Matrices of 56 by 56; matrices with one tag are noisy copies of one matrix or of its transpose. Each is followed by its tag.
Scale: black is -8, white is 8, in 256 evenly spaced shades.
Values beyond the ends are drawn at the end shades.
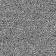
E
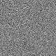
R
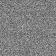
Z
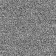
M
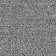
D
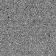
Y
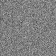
Z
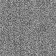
M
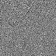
R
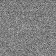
Z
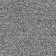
M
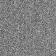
Y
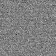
D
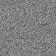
R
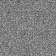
Z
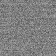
D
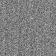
D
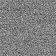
M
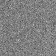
Y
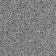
Y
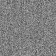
E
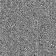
M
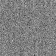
M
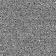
M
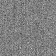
E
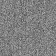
E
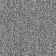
M
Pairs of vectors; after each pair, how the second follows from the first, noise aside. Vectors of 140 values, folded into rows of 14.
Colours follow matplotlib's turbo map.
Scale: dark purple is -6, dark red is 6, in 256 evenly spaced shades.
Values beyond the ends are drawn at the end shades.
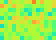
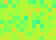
negated, shrunk.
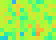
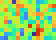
scaled up.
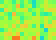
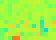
partly zeroed.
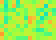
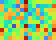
wrapped around, scaled up.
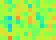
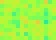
reversed, shrunk.
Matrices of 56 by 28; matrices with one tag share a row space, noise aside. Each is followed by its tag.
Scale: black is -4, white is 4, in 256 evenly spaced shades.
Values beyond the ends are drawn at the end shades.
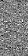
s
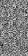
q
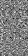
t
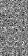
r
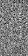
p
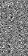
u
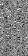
s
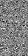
r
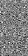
t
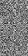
q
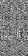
u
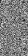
t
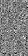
p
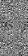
u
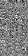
r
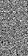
q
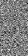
q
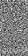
p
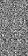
p
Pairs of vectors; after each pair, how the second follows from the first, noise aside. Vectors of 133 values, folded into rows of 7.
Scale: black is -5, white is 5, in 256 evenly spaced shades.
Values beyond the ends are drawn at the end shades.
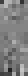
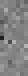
wrapped around, partly zeroed.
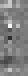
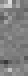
partly zeroed.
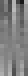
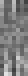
reversed, negated.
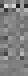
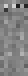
partly zeroed.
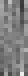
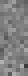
wrapped around, partly zeroed.
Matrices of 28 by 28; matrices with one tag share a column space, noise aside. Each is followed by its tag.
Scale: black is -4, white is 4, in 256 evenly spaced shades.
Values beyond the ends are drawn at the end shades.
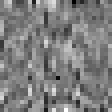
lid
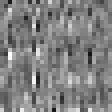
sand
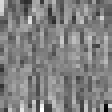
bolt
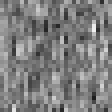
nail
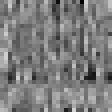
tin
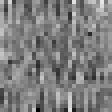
tin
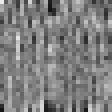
bolt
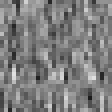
tin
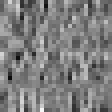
tin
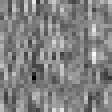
tin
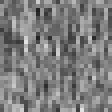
nail
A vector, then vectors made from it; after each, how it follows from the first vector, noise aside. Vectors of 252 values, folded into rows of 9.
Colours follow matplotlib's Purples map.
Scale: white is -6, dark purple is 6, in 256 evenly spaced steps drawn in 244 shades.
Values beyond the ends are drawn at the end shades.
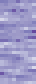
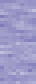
reversed, negated, shrunk.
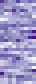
scaled up.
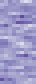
wrapped around.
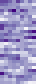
scaled up.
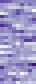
reversed, negated, scaled up.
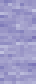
reversed, negated, shrunk.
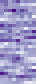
scaled up.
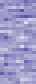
wrapped around.
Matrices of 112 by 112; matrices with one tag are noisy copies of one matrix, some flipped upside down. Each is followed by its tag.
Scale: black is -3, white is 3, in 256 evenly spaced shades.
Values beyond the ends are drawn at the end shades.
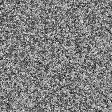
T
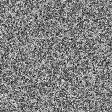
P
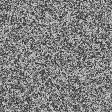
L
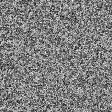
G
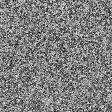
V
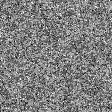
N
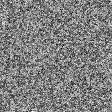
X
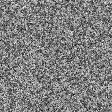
X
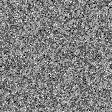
X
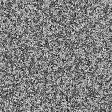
T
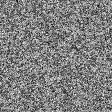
N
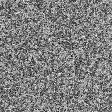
T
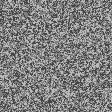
L
